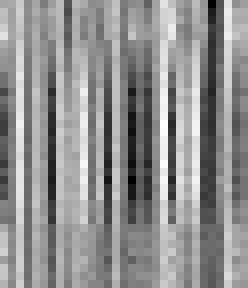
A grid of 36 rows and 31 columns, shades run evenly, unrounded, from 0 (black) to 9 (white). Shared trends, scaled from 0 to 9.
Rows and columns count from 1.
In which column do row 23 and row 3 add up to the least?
27
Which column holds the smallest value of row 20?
17
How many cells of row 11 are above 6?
10
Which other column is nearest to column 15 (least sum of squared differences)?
8
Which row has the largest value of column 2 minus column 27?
1
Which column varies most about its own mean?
22
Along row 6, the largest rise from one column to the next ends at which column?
29
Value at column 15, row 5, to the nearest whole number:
6
